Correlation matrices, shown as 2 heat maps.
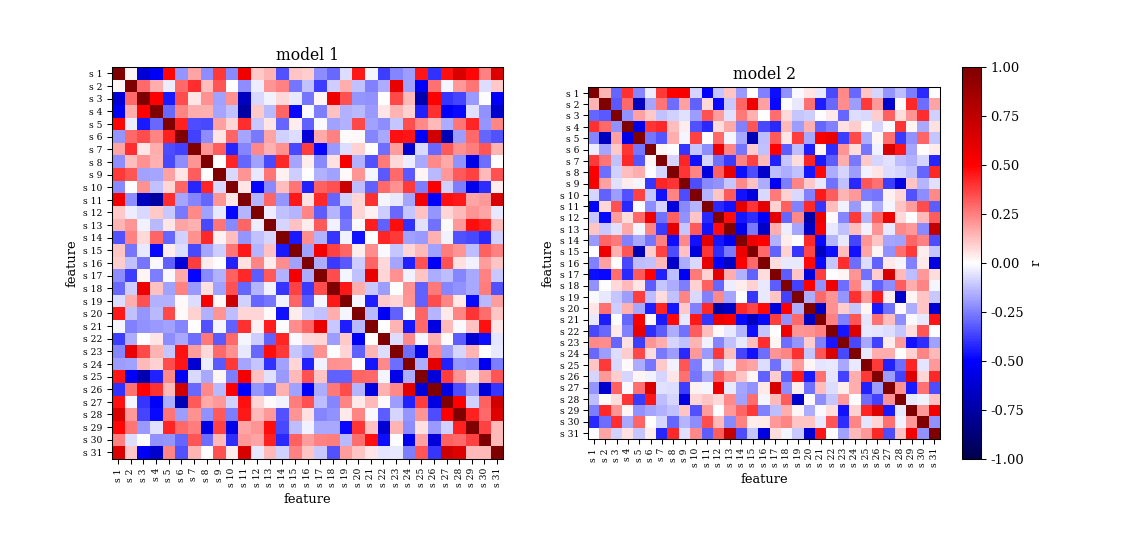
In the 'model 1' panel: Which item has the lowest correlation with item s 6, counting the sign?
s 27
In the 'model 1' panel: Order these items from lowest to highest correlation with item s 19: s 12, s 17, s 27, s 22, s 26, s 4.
s 12, s 4, s 17, s 22, s 27, s 26
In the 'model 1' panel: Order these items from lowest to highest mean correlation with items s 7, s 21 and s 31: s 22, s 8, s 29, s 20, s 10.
s 10, s 22, s 8, s 20, s 29
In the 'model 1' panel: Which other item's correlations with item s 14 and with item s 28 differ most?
s 1
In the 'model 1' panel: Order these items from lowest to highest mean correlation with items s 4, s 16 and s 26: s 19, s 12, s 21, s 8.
s 21, s 19, s 12, s 8
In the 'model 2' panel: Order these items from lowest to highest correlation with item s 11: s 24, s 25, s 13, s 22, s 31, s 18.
s 13, s 31, s 24, s 25, s 22, s 18
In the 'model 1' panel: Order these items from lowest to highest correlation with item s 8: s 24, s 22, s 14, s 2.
s 24, s 2, s 22, s 14
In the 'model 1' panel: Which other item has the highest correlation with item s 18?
s 3
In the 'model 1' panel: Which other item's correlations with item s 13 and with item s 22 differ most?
s 29
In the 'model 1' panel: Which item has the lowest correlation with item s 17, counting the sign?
s 7
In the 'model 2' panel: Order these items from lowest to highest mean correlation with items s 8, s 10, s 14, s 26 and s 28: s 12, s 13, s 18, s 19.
s 19, s 18, s 12, s 13
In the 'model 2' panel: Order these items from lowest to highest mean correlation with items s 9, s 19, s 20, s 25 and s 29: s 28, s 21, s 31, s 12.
s 28, s 12, s 21, s 31
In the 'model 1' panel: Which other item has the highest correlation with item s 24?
s 26
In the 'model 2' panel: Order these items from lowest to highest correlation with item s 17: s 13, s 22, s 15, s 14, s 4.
s 4, s 15, s 14, s 22, s 13
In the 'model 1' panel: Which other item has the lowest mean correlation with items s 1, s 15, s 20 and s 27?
s 4
